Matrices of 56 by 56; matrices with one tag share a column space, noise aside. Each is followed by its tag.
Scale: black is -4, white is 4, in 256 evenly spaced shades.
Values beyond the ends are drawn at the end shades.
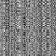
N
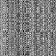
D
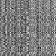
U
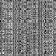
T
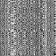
D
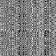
D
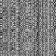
N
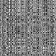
U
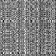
T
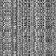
N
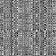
D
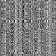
T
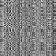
N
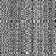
T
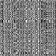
T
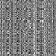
T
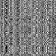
U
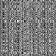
T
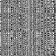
D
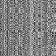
D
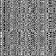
D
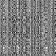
U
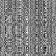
U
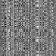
N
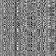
N
